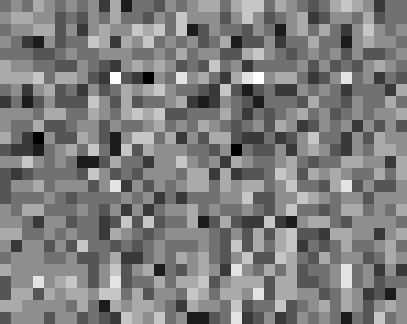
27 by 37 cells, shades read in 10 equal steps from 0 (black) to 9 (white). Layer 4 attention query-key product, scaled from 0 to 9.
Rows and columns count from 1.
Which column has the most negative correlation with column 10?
1
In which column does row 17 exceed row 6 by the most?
23
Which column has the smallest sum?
10
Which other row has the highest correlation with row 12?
4
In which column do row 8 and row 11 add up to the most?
15
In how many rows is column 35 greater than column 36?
9
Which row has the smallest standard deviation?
5
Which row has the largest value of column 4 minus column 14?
7
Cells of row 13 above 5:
7
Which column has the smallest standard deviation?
16
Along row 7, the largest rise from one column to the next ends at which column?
11
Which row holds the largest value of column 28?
17
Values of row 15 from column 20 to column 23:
2 6 2 3
